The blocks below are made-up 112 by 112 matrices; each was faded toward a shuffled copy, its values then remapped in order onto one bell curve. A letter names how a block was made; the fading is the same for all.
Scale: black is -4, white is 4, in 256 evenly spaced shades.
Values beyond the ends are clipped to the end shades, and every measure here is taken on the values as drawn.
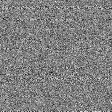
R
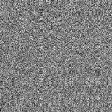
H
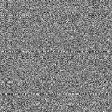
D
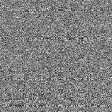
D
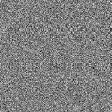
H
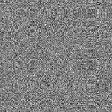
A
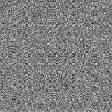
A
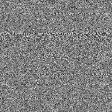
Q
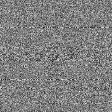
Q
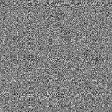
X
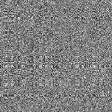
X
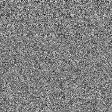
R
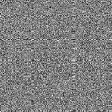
D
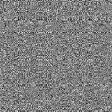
X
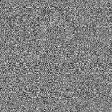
D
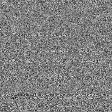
Q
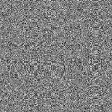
X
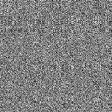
H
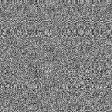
A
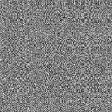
A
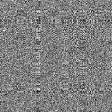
X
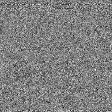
Q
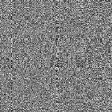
X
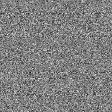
R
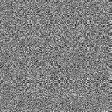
A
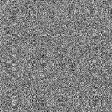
H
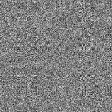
H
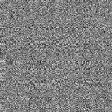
D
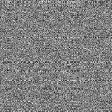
D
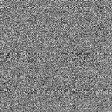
D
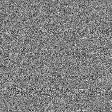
R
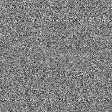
R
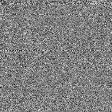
Q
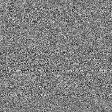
Q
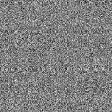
H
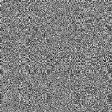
X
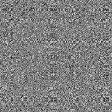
X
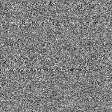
R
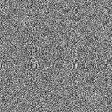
H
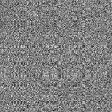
A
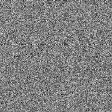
Q
